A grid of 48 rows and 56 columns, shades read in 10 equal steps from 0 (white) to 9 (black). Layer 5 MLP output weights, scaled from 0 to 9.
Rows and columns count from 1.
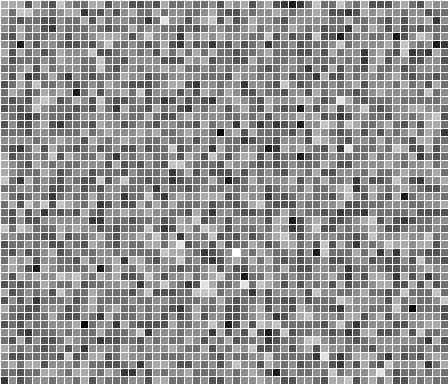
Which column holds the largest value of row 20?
38
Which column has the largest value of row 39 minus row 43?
52
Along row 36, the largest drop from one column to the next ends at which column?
26
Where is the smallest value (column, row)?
30, 32
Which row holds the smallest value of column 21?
3
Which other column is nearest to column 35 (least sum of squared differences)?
17
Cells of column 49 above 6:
1
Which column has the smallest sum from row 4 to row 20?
13
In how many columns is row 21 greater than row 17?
20
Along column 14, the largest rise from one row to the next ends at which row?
7
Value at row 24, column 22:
5
